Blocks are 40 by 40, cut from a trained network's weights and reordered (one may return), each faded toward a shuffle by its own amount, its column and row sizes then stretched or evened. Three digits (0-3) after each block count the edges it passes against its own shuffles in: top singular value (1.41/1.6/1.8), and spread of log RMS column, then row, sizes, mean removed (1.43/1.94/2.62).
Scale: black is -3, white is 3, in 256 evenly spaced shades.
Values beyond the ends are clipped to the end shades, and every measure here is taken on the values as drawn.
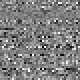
0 0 3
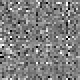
2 2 2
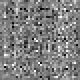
0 2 2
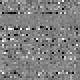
0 0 3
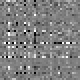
2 2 3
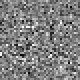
1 1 1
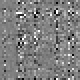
0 3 2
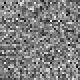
2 0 0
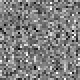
1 1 0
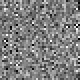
0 2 0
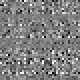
1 1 3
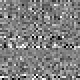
3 0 3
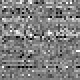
3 1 3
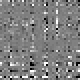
3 3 3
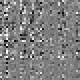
1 3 2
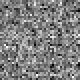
1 1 0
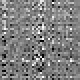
3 3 1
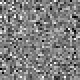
2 1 1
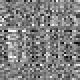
3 0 3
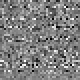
0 0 3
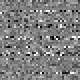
0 0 3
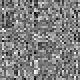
3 1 0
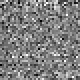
0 0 2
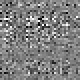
3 2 3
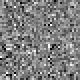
2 2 1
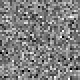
0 0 0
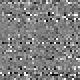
0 1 3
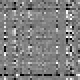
3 3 1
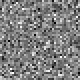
0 1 0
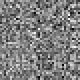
3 1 0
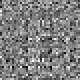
3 1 2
